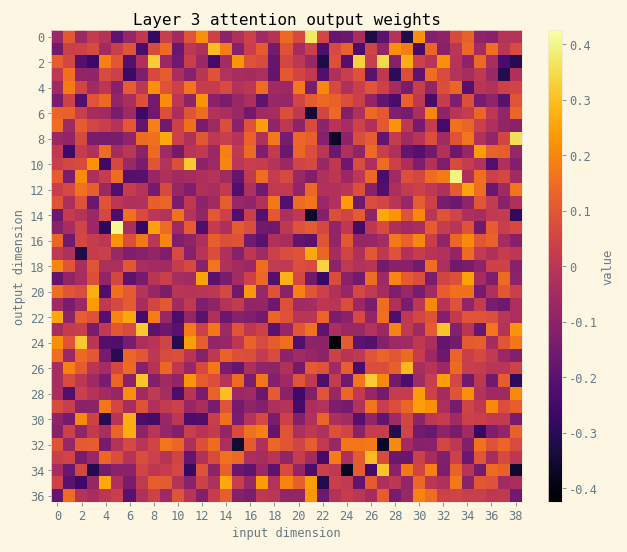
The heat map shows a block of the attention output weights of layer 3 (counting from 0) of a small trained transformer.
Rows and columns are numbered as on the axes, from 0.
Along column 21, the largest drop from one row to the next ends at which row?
14
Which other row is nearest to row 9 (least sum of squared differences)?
13
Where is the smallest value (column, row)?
23, 24
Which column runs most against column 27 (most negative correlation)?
38
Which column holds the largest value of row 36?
21
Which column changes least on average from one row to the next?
16
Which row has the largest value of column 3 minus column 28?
20
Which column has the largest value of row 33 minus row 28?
26
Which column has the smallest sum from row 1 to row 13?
7
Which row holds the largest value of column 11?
10
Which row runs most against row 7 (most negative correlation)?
5
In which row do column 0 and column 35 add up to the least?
31
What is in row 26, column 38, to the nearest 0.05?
0.05
